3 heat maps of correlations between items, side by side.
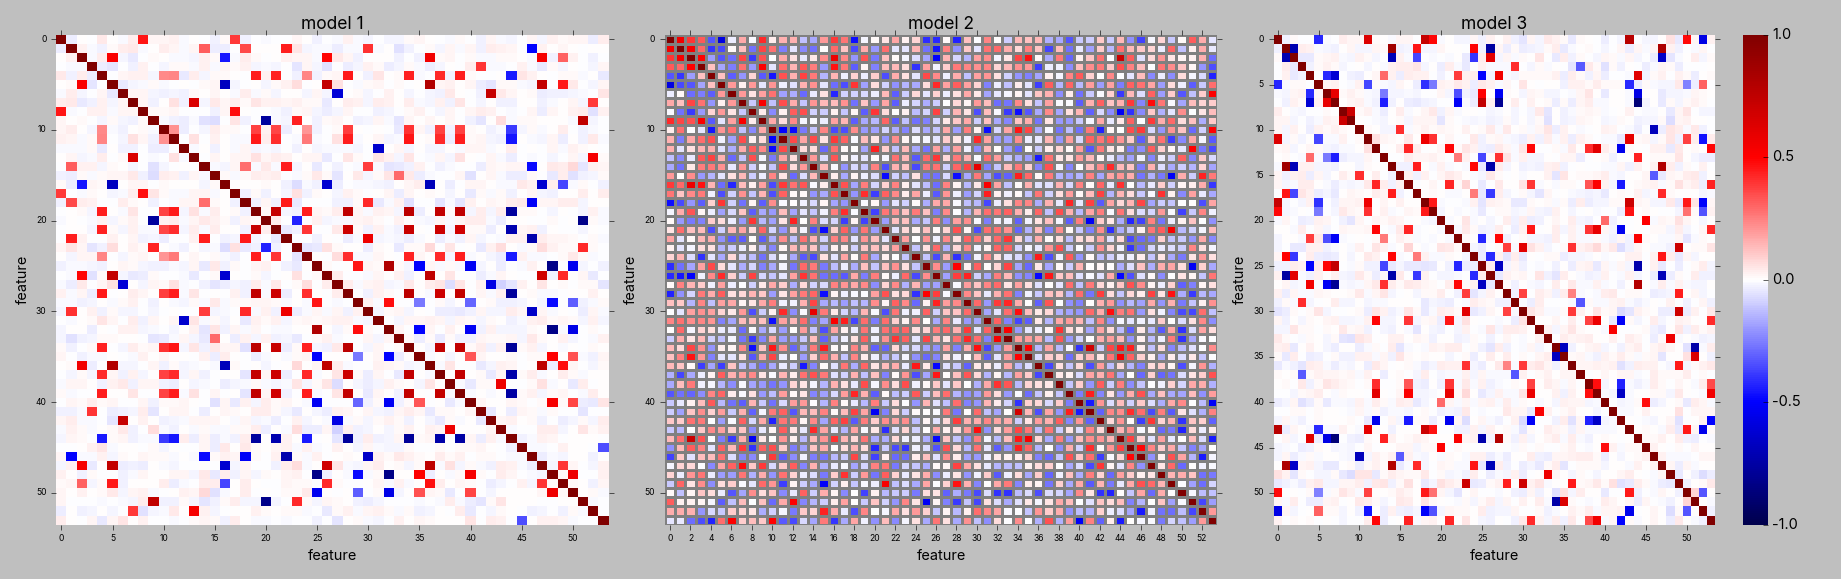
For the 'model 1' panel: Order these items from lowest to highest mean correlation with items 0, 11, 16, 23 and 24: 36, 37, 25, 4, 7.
36, 25, 7, 4, 37
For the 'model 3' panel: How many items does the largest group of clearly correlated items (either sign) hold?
8
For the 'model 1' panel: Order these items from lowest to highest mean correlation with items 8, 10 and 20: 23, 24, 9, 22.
9, 23, 22, 24
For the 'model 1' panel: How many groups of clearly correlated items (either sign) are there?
13
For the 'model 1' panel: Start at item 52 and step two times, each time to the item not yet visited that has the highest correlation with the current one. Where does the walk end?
7
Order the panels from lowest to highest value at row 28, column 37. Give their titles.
model 3, model 2, model 1
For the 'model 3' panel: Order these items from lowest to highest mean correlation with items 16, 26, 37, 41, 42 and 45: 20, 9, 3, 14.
14, 3, 9, 20
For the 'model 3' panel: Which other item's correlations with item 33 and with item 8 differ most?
9
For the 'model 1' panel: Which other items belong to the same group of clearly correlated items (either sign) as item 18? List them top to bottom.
1, 14, 22, 30, 46
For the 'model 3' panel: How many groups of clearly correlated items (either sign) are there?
12
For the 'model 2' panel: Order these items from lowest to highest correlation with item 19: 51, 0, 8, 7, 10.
8, 10, 51, 0, 7
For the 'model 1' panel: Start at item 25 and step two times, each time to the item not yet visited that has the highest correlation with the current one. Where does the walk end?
29
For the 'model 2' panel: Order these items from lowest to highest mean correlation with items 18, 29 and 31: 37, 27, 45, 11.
45, 11, 37, 27
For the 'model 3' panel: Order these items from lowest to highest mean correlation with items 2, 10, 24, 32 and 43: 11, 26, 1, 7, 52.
52, 1, 7, 26, 11
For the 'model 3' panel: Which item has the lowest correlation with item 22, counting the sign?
7
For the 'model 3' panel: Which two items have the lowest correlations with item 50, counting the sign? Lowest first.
52, 5
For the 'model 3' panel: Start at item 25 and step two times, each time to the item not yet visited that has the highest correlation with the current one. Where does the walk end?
6
